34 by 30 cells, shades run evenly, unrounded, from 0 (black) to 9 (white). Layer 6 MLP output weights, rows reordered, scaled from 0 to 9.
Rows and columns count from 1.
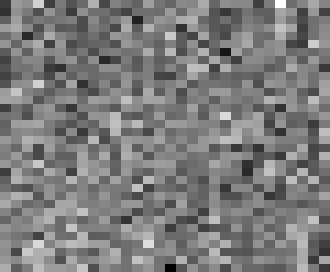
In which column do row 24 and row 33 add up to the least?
29
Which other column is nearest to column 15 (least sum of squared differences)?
9
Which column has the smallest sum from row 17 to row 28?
26
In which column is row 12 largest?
2
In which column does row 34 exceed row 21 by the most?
28
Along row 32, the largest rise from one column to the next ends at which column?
3
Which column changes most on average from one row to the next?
21
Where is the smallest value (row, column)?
34, 16
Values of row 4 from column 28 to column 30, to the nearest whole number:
2 4 5
